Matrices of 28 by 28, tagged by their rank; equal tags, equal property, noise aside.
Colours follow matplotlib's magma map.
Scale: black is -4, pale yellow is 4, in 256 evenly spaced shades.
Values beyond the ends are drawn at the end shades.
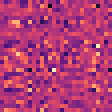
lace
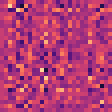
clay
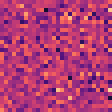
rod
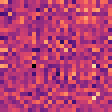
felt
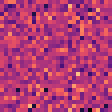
felt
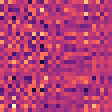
clay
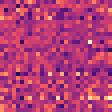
felt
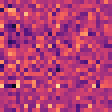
lace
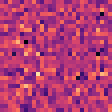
rod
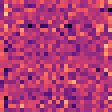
rod
